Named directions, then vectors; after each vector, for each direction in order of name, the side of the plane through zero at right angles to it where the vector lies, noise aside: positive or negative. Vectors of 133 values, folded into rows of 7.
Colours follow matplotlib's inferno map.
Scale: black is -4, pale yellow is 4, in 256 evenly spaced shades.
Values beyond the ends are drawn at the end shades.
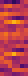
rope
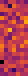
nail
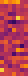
negative, negative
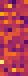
negative, positive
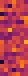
positive, negative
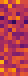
negative, negative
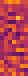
negative, negative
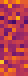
negative, negative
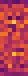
positive, positive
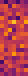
positive, positive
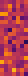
negative, positive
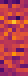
positive, positive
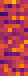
positive, negative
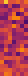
negative, negative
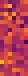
negative, positive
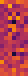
negative, negative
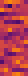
positive, negative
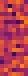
positive, negative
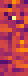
positive, negative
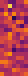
negative, positive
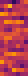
negative, positive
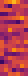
positive, negative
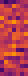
positive, positive
